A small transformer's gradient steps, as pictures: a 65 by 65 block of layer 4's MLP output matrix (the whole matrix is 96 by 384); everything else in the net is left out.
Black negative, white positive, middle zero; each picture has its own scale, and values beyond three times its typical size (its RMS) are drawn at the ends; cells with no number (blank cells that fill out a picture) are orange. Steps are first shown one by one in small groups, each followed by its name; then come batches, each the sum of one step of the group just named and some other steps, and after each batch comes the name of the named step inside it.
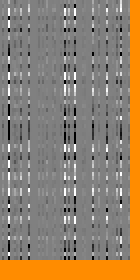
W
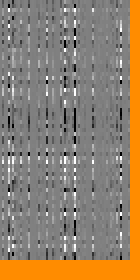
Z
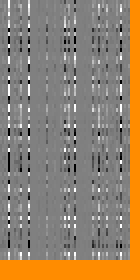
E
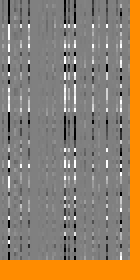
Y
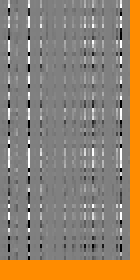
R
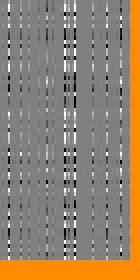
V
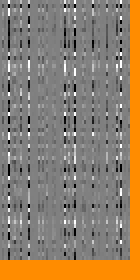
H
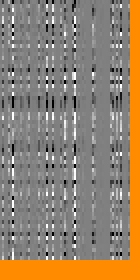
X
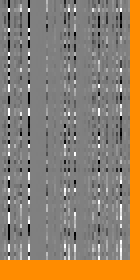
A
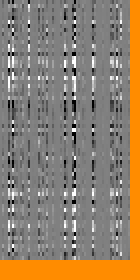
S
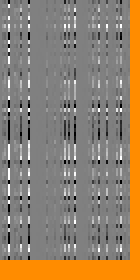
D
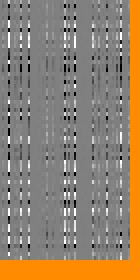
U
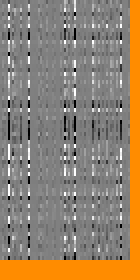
D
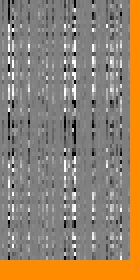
Y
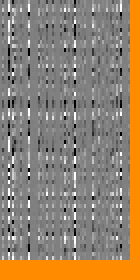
X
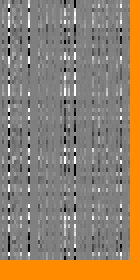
E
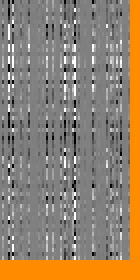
Y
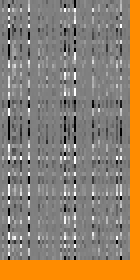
D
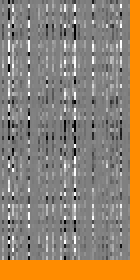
Y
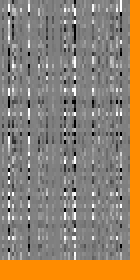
R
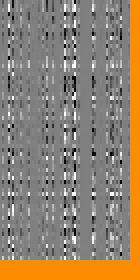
V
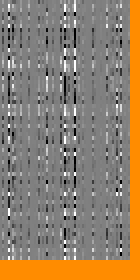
V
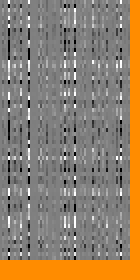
H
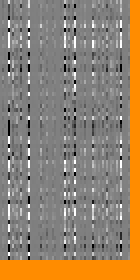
U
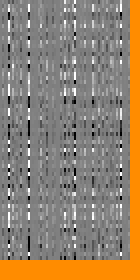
R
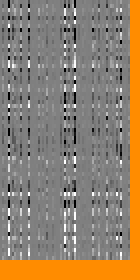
U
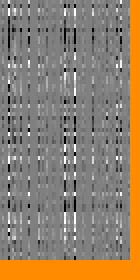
H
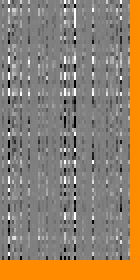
H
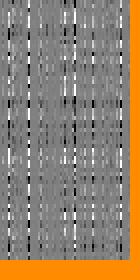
R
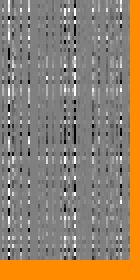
Z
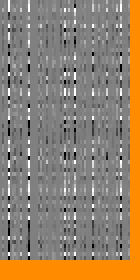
W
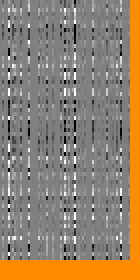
W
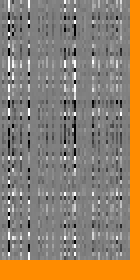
S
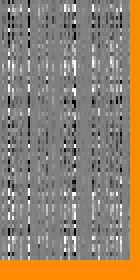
A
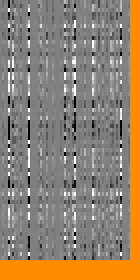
R
